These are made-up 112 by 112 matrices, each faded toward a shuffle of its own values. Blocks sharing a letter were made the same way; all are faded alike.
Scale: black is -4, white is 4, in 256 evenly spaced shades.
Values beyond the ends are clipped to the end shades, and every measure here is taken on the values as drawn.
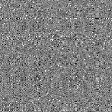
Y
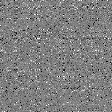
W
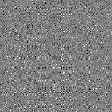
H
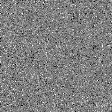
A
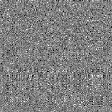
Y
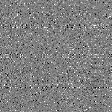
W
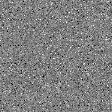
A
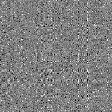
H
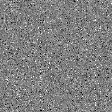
A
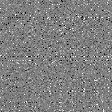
W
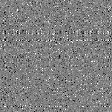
W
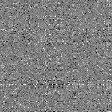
W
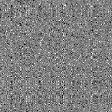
H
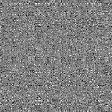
Y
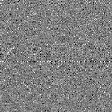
Y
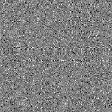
Y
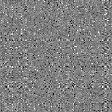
H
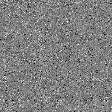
A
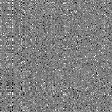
H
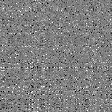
W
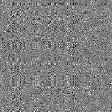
H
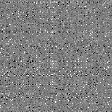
W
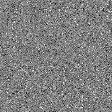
A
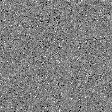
A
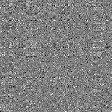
Y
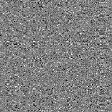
Y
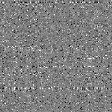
W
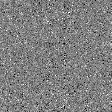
A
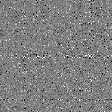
W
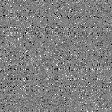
W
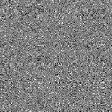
Y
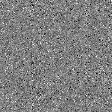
A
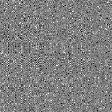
H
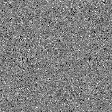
A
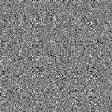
Y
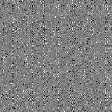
H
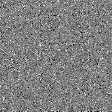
A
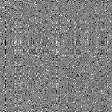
H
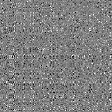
H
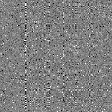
H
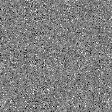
A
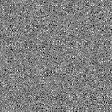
Y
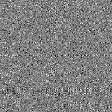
Y
